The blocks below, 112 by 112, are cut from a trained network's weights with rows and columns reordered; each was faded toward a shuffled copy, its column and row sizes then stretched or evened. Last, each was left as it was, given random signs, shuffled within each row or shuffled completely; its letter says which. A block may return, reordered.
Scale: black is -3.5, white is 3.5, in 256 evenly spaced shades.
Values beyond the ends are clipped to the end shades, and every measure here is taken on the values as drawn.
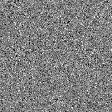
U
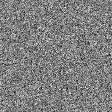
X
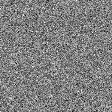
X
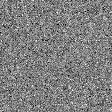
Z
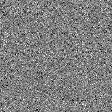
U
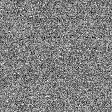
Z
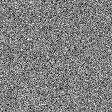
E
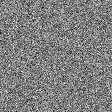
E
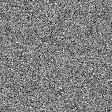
E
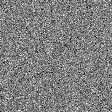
E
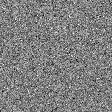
E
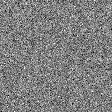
E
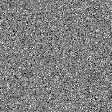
U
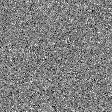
Z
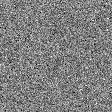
E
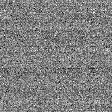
U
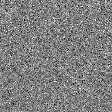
X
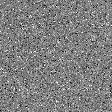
Z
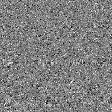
U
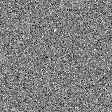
E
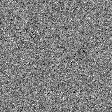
Z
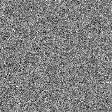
X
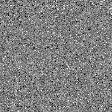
X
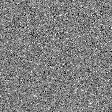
Z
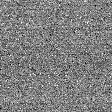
Z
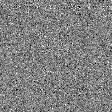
X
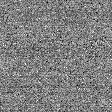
Z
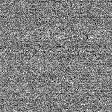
U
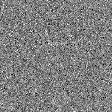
U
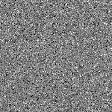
U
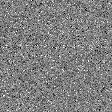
Z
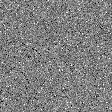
E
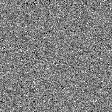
X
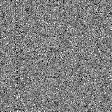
U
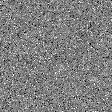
E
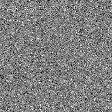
U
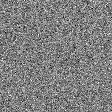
E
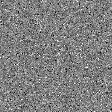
Z
